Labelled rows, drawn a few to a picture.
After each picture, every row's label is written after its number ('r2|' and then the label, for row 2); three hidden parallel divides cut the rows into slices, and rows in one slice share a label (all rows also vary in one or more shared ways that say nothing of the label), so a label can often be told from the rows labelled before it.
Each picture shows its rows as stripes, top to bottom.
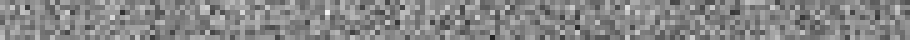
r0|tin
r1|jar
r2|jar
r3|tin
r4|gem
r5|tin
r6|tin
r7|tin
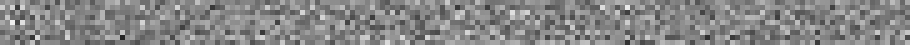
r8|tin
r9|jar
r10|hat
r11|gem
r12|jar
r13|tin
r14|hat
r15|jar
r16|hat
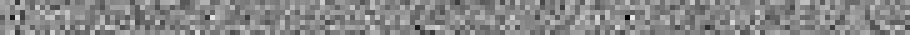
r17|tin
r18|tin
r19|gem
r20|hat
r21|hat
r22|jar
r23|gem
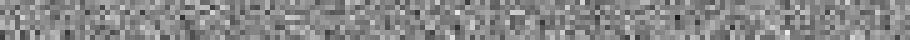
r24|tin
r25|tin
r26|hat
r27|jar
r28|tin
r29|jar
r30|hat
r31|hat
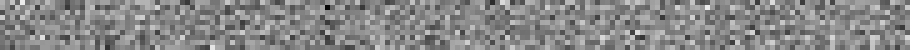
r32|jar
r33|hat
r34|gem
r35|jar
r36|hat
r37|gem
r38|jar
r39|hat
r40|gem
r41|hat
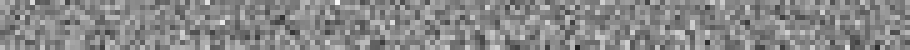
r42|tin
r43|tin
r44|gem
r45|jar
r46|gem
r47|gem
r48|hat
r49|gem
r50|jar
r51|jar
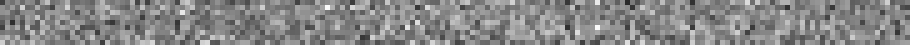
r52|hat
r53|jar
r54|gem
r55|gem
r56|hat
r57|hat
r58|hat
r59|gem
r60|jar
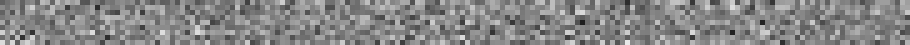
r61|hat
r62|hat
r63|hat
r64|tin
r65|jar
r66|gem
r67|jar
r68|hat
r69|jar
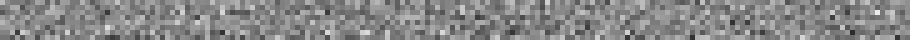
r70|tin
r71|gem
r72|hat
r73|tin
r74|tin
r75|tin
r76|jar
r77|hat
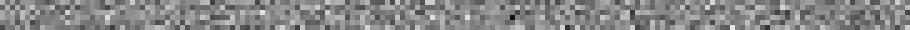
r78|jar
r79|hat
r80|jar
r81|jar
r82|tin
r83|hat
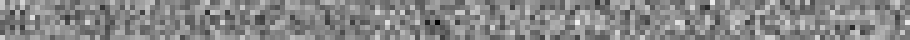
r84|jar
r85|jar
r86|hat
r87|hat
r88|hat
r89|hat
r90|hat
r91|tin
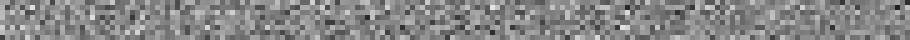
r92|tin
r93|hat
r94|jar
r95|tin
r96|gem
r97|jar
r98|tin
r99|hat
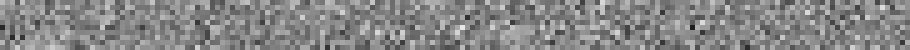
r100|jar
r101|tin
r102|tin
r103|gem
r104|tin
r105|hat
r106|gem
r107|hat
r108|tin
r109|gem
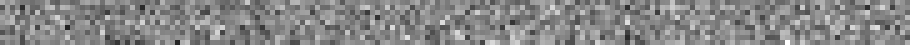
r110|tin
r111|hat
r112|gem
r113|tin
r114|jar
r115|hat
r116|hat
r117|hat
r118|hat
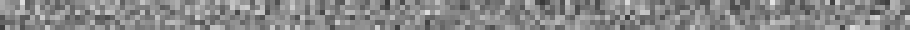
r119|jar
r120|jar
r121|jar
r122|hat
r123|gem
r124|gem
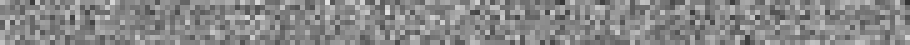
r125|jar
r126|gem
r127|gem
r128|jar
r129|gem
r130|tin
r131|tin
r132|gem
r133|tin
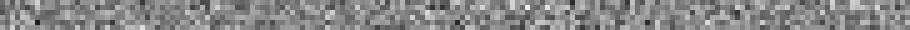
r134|hat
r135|hat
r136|tin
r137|jar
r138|gem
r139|jar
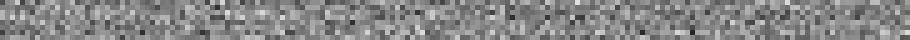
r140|hat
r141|tin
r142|jar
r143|jar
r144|hat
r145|gem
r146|hat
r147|tin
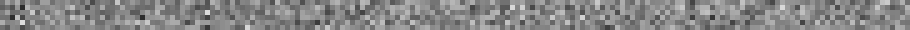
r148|gem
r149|hat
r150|gem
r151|hat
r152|tin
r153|gem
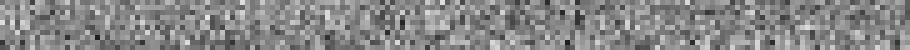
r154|jar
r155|tin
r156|jar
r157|jar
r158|jar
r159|jar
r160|gem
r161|hat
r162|hat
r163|hat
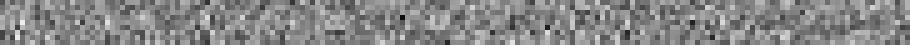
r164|hat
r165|hat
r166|tin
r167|jar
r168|jar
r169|jar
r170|hat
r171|hat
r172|hat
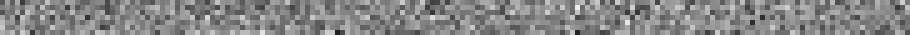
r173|hat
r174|hat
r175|hat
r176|jar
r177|tin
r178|tin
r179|jar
